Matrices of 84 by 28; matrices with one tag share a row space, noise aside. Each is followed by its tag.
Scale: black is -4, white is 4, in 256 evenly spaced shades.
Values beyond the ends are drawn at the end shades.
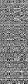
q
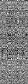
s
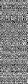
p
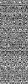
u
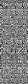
p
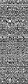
s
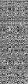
s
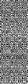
p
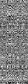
s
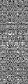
s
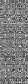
u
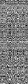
s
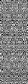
p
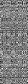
p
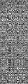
s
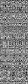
u
